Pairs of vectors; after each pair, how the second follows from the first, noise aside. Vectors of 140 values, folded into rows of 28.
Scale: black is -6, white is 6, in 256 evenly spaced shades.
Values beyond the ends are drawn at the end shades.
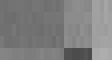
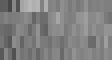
reversed, negated, partly zeroed.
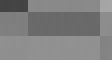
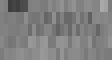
partly zeroed.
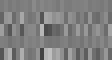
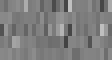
reversed, negated, partly zeroed.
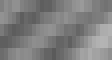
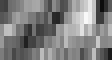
wrapped around, scaled up.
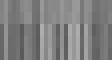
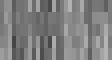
wrapped around, negated.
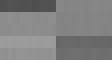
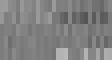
reversed, negated, partly zeroed.
